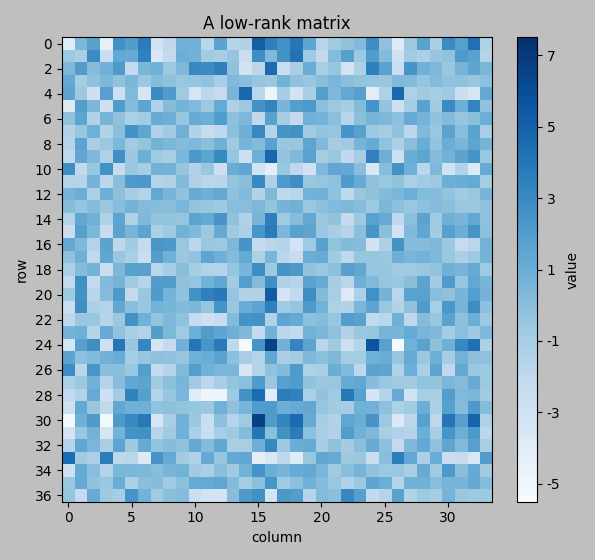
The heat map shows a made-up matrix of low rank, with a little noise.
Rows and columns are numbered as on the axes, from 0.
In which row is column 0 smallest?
30
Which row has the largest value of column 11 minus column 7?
24
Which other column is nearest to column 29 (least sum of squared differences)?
21
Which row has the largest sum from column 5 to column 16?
20
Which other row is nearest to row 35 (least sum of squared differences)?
14
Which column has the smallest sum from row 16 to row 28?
0
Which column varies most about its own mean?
16
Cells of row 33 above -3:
29
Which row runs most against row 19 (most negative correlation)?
26
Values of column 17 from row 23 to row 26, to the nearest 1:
-2 1 -1 0
